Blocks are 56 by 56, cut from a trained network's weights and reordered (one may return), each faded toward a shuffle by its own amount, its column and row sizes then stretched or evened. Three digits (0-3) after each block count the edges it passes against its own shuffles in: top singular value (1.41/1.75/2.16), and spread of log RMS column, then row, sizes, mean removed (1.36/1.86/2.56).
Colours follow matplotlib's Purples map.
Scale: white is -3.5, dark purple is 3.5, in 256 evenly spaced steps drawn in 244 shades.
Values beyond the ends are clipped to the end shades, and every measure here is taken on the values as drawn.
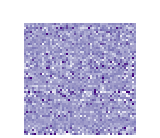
0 1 3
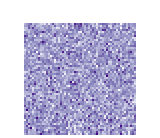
1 0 0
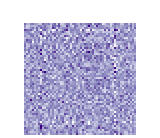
2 1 1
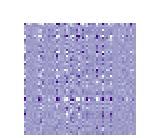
3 3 2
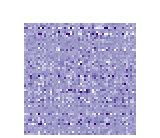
1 2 3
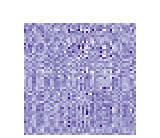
3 2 2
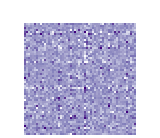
0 2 2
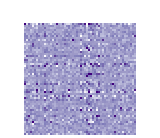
0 2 3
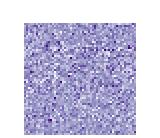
1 0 2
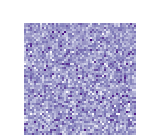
0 0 1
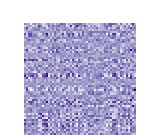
3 1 3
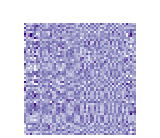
3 2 0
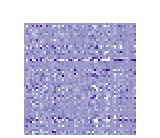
2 3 3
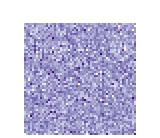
0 0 1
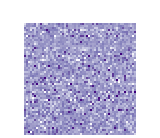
0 0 2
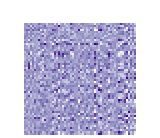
3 3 2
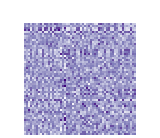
3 1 2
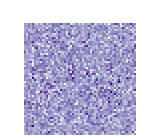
0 1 1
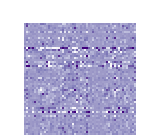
1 2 3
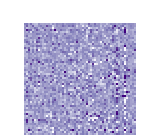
2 2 1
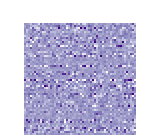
1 1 3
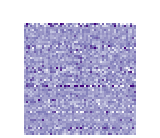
1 0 3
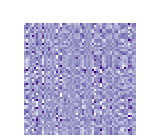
3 3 1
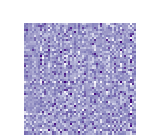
2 3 1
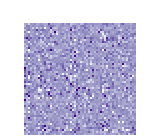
0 2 1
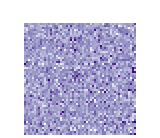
0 1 1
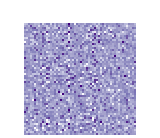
2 2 1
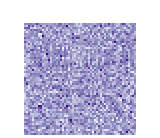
2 0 0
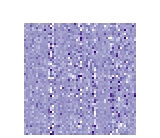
0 3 1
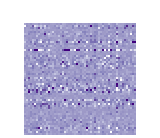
1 1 3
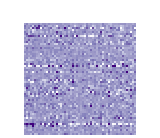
1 1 3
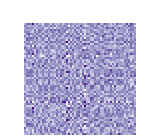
3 1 1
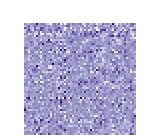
1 2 2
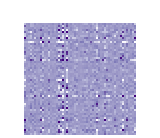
2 3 2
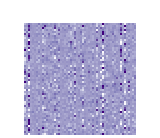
1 3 0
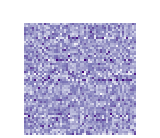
2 0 2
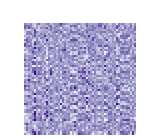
3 3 1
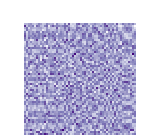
3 0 0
